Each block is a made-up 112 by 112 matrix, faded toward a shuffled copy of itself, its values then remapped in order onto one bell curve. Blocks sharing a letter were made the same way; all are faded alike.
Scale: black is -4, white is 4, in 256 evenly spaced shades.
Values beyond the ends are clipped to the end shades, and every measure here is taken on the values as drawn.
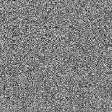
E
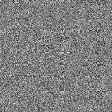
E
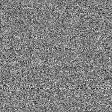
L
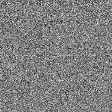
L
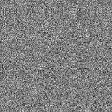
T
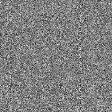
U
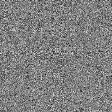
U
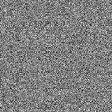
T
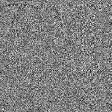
E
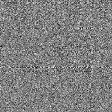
E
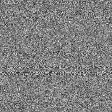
L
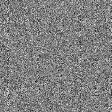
U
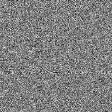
U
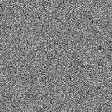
T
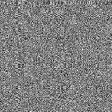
T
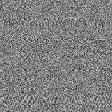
T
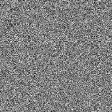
E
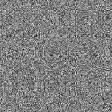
T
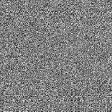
E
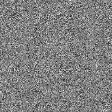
U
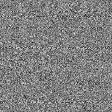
L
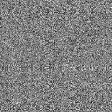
E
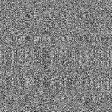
T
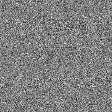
L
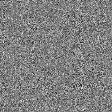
U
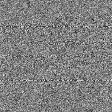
L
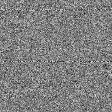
L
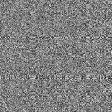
T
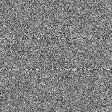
L
